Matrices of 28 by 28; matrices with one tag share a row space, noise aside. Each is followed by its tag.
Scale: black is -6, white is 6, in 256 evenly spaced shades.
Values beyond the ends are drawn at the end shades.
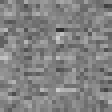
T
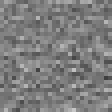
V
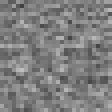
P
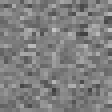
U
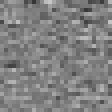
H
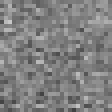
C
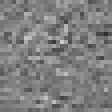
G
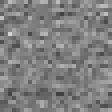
T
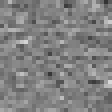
P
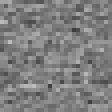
C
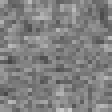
T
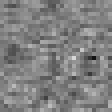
H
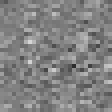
U
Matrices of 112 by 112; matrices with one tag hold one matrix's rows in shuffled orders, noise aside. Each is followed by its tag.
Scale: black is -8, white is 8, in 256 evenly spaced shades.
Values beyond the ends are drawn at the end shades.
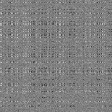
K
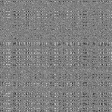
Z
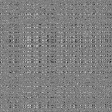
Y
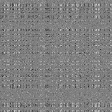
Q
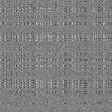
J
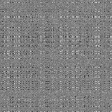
Q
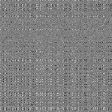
J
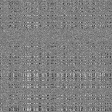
Y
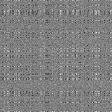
Q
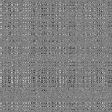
K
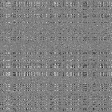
Z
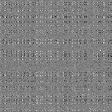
J
